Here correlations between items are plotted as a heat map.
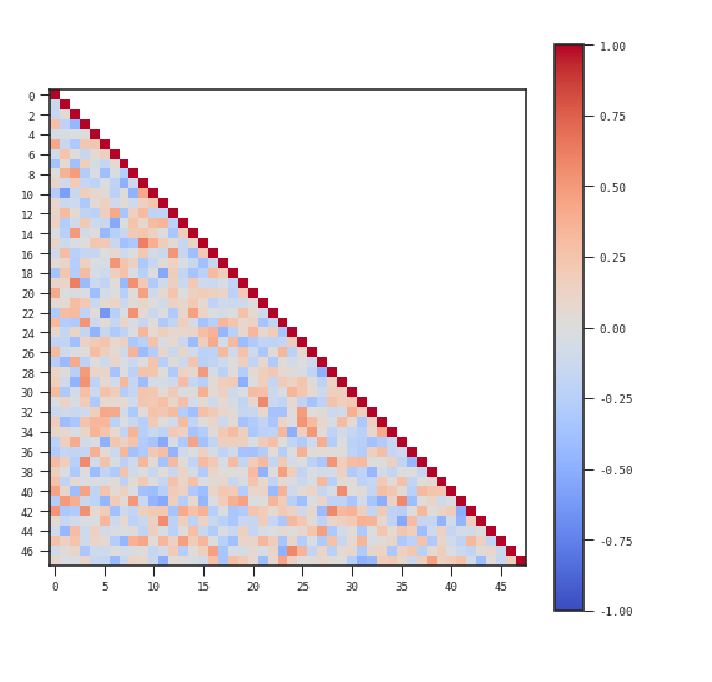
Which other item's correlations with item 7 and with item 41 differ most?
19
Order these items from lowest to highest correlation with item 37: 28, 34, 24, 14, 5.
14, 24, 34, 5, 28
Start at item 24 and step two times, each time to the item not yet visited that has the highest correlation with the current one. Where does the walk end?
16
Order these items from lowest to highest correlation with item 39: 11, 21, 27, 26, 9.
11, 26, 21, 9, 27
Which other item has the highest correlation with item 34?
26
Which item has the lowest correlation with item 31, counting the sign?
47
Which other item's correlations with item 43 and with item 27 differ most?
35
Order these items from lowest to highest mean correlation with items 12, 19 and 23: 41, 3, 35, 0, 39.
3, 35, 39, 0, 41
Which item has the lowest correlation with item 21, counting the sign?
38
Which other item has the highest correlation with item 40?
29
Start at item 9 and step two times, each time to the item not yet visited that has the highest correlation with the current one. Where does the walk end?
28
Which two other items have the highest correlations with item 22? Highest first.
8, 14
